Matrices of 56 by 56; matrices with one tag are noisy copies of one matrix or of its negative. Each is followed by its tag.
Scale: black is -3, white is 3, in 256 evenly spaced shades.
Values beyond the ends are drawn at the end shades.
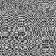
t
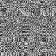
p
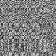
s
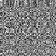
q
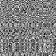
s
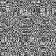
p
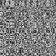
q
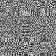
p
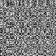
q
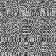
p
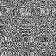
p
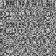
q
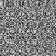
q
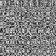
q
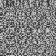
q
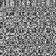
q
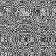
p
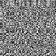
q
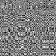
t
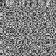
q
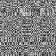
p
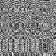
s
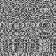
s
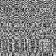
s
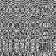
s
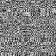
p
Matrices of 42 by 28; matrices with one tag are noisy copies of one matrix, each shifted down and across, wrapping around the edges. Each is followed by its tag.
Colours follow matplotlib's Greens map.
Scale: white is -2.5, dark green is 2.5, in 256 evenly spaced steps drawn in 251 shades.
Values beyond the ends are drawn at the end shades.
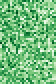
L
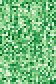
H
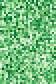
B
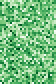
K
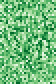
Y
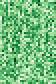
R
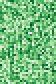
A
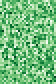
Y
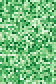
K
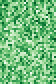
R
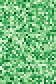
K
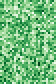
H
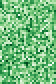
B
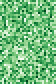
B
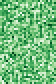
B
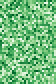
K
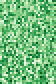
Y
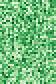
B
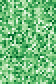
H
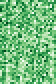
H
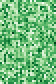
A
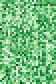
H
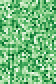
A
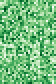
A
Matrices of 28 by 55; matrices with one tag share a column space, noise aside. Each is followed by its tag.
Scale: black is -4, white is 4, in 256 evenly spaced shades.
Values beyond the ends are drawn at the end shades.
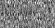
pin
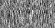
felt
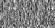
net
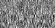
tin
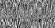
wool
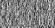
net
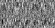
wool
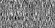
pin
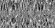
wool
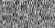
pin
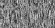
felt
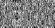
net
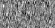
pin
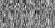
felt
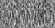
felt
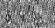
tin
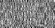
net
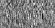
felt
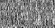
net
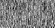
net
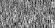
tin
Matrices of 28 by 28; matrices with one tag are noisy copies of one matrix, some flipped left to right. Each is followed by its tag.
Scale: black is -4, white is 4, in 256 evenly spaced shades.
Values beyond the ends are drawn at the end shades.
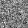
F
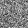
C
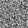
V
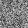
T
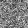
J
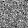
V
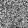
V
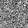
J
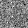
C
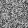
F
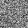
C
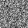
V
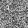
J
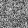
C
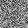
J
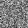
V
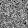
F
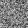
T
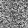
J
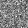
V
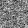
J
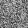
F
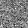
J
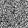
C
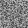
V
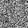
C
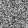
J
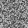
J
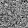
C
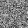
V
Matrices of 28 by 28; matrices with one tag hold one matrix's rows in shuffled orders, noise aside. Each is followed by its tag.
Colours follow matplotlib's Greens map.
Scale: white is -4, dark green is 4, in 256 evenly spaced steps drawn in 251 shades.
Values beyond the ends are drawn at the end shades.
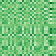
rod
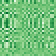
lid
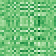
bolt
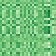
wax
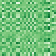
wax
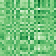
bolt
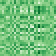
bolt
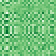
lid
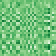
wax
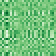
lid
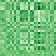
bolt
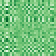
lid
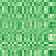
rod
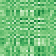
bolt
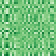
lid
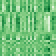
wax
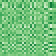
rod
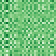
lid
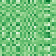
wax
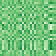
rod
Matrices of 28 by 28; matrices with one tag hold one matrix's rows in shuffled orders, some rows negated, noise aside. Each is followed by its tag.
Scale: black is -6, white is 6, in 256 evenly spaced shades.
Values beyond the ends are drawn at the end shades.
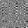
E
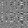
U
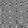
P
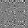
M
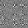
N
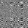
U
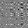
U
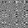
E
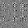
N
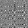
M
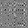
M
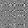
M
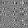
N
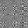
N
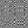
M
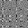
P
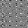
P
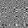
E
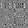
M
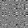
E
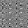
P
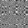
E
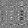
U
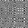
M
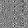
N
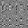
P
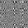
N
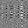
U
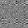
E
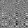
E
